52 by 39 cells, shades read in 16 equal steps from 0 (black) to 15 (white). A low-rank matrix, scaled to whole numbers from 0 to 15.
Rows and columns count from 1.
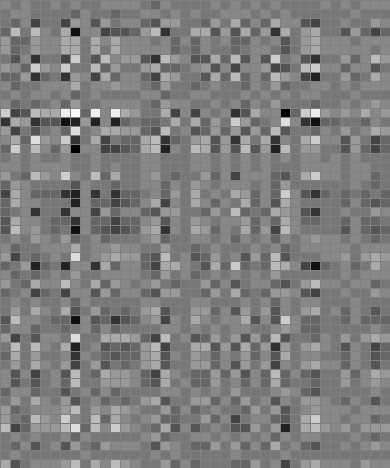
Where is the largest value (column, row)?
8, 13
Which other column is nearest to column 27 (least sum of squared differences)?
15
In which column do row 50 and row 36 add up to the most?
29
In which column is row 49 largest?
16
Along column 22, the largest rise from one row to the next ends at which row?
9
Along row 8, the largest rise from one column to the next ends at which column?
4
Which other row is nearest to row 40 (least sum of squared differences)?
23
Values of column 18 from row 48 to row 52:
5 7 8 8 6
